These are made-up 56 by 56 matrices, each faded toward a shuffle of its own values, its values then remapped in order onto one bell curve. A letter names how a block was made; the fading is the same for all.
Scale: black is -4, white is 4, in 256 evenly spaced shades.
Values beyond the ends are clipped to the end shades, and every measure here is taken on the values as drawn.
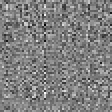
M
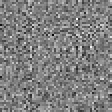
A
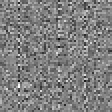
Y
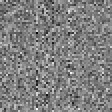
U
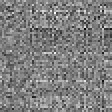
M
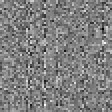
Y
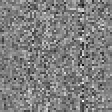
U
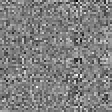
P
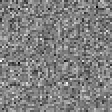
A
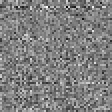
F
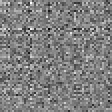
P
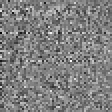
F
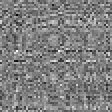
M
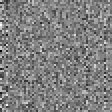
U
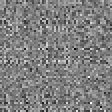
P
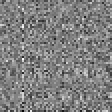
P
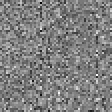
Y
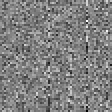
U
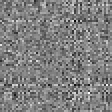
P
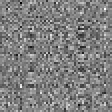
M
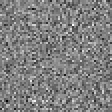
A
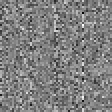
U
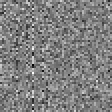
U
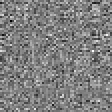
A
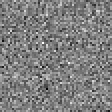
A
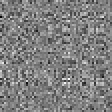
M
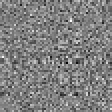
A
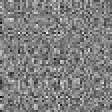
M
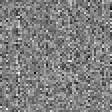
U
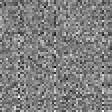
P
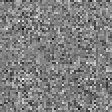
F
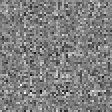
F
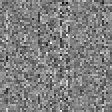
U
